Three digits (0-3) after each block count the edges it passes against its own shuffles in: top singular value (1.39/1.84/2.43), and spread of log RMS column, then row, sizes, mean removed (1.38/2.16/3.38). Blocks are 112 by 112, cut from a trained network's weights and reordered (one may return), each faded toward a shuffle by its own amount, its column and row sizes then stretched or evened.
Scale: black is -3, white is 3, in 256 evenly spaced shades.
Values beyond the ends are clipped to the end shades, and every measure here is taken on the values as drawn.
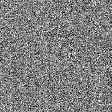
1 1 0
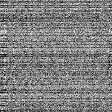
3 2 1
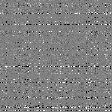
1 2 3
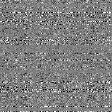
0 2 3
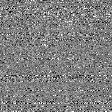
0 0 3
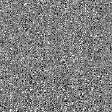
1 2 1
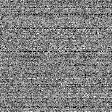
2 1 2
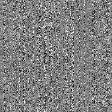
1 3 0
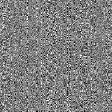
2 3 0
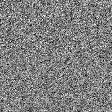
1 0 1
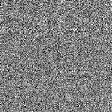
2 1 1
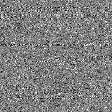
2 0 2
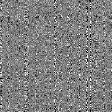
2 3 1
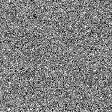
1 0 1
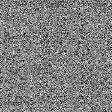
0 2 1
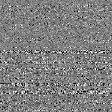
2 0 3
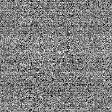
1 2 1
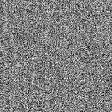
2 0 1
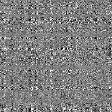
2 2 3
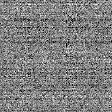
2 2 1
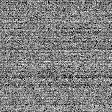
2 1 1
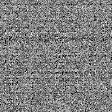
1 2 1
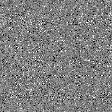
1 1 2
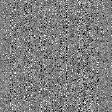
0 3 0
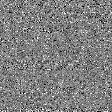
1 0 2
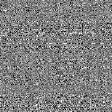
0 2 3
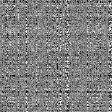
2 3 1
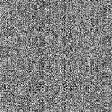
2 1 1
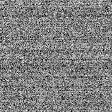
1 1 0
